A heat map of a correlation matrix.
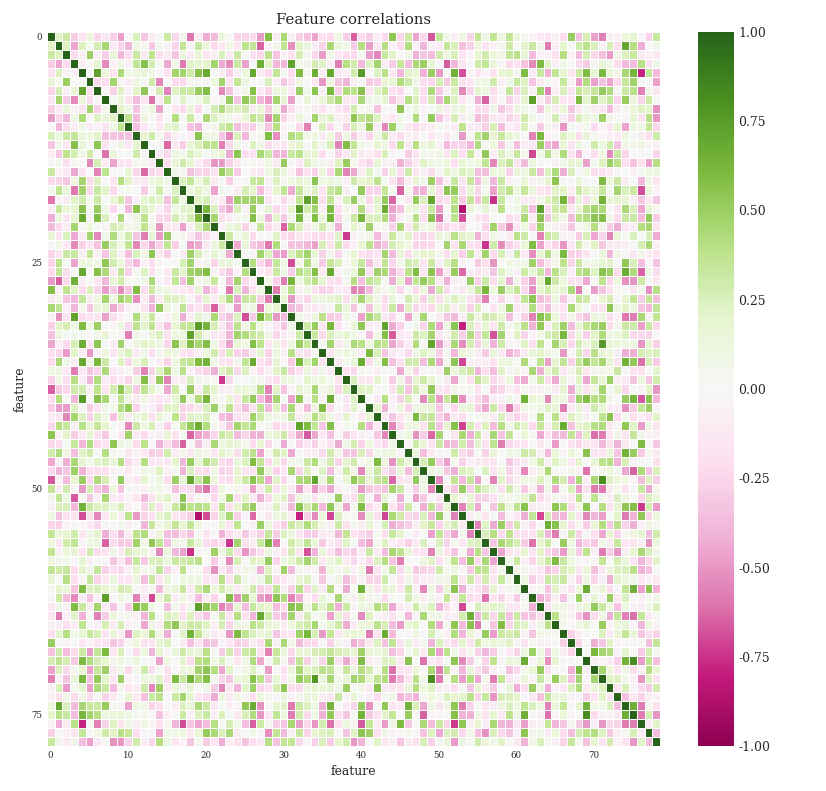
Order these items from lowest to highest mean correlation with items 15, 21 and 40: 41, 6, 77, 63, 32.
6, 63, 32, 41, 77
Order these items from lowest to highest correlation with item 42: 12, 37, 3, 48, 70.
37, 70, 12, 48, 3
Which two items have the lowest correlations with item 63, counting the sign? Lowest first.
53, 22
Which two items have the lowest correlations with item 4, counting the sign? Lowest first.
76, 53
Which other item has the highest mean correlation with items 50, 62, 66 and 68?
25
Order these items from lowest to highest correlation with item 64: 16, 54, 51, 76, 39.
51, 39, 16, 76, 54
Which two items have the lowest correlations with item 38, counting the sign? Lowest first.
22, 15
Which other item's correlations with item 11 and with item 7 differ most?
62
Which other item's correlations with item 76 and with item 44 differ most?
75
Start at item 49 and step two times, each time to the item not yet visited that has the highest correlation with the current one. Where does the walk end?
34
